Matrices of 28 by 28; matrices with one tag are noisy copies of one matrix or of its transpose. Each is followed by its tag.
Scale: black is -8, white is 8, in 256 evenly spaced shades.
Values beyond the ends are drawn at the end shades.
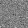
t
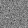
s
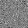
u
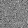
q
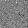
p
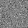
u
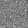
p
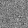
t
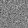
s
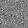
u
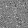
u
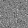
t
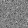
s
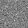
u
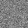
q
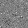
t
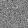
s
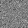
q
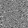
p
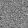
p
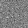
s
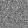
s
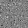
s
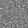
u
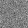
t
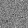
t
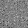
u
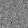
u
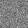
t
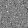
u
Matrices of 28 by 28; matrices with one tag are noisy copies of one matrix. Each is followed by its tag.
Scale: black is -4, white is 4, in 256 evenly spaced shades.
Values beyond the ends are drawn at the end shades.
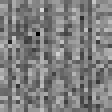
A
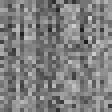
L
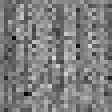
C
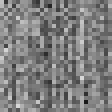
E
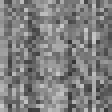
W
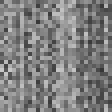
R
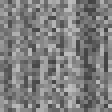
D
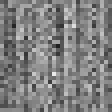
C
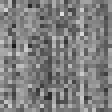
E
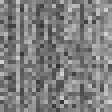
L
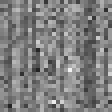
D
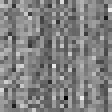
E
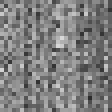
R
